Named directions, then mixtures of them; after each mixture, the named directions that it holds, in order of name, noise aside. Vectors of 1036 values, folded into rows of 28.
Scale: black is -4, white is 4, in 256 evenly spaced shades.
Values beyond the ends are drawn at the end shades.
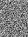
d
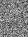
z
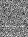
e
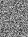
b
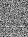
e, z.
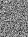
b, d.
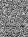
e.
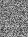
b, e.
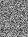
b, e.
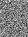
d.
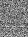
e, z.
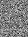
b, z.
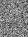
z.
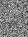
z.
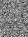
d, z.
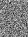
d.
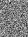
d.
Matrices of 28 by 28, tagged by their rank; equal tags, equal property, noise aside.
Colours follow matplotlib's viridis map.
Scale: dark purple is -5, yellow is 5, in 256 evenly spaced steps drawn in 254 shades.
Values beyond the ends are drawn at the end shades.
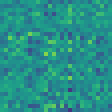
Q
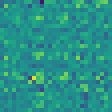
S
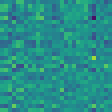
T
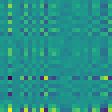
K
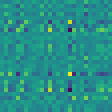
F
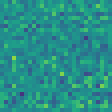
S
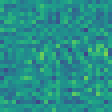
S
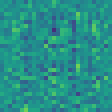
Q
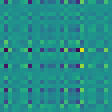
K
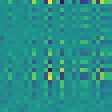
K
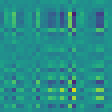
K
